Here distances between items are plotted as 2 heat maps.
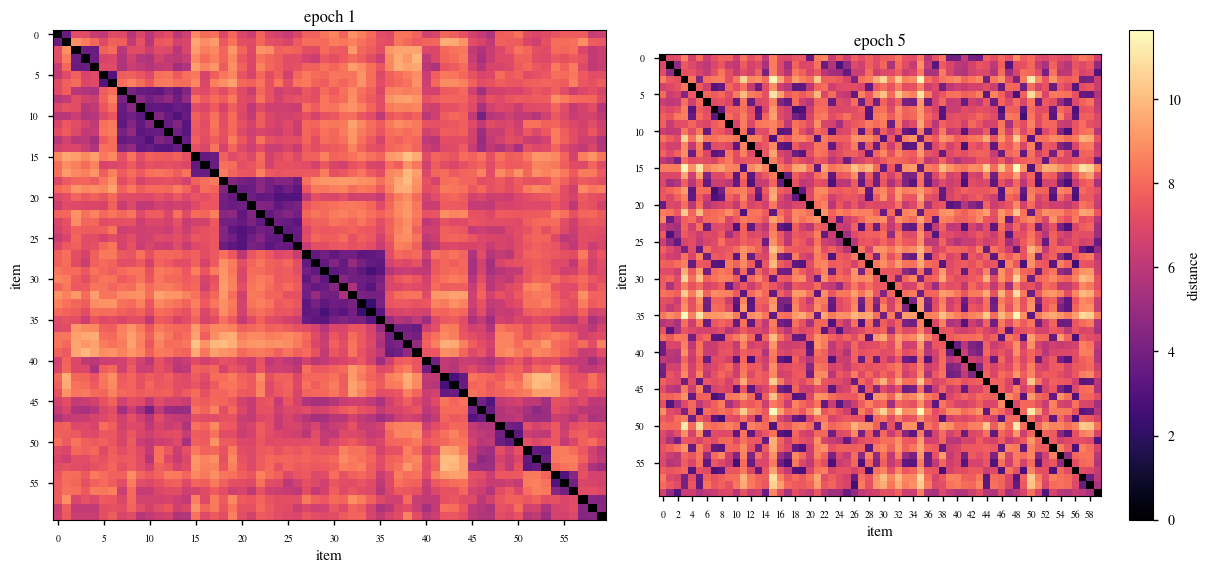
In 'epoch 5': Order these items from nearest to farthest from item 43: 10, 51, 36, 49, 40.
40, 36, 10, 51, 49
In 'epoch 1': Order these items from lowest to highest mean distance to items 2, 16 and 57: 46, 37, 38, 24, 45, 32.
46, 45, 24, 37, 32, 38
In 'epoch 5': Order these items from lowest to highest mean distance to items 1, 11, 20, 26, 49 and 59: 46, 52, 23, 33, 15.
52, 23, 46, 33, 15
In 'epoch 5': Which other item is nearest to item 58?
26
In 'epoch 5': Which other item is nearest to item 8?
49
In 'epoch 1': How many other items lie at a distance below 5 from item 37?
3
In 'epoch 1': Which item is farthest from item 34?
18
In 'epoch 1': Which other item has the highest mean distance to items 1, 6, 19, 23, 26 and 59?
38
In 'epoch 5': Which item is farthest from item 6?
35
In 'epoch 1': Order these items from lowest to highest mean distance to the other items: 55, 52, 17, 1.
55, 52, 1, 17
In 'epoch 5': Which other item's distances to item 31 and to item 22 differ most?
9
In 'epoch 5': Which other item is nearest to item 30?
11
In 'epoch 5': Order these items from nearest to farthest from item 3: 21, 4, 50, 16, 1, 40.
1, 4, 40, 16, 21, 50
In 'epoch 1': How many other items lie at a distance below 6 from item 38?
4
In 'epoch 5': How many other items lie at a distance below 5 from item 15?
6
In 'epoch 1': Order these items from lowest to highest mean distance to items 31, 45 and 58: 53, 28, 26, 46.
28, 46, 53, 26
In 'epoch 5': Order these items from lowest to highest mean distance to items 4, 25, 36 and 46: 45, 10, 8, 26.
8, 45, 10, 26
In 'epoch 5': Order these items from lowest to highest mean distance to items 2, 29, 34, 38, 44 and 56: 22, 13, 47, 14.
13, 14, 47, 22
